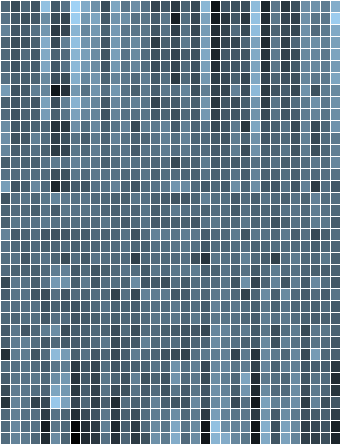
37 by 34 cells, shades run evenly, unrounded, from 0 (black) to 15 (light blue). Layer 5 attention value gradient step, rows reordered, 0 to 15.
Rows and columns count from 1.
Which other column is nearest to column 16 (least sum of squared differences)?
29
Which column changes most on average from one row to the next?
6
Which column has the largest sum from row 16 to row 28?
22
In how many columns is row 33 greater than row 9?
16
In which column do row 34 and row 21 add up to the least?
26
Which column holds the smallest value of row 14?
18
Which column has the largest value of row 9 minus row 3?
7
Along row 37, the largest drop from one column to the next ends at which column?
21
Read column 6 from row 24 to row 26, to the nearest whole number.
11 8 7
